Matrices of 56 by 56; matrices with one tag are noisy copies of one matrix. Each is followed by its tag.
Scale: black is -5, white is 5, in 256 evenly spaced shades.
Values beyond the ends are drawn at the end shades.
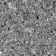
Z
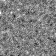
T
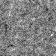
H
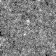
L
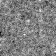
L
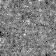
L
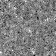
Z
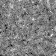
H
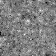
L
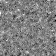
T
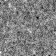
Z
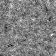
H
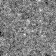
L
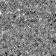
T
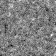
H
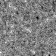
Z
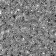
T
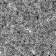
Z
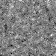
H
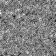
T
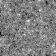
L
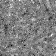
H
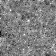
L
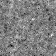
H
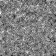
T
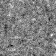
H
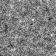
H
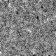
Z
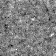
H
